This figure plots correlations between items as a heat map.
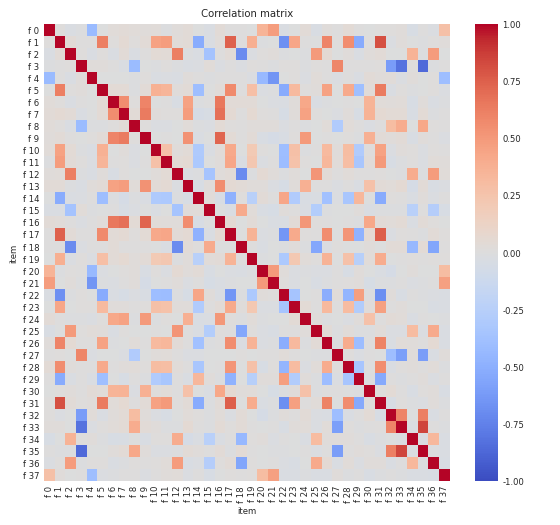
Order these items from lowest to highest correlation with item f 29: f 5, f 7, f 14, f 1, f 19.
f 1, f 5, f 19, f 7, f 14
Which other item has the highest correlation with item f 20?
f 21
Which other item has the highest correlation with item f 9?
f 16
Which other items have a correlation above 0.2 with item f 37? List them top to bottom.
f 0, f 20, f 21
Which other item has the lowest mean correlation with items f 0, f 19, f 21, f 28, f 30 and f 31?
f 22
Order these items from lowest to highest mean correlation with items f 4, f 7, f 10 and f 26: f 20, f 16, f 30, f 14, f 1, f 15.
f 14, f 20, f 15, f 30, f 16, f 1
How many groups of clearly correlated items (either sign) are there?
5
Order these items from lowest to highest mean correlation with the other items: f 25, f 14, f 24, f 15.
f 14, f 15, f 25, f 24
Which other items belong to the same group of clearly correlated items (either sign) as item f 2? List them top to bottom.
f 12, f 15, f 18, f 25, f 34, f 36
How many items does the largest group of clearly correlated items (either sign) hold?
13
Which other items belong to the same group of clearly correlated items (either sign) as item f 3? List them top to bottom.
f 8, f 27, f 32, f 33, f 35
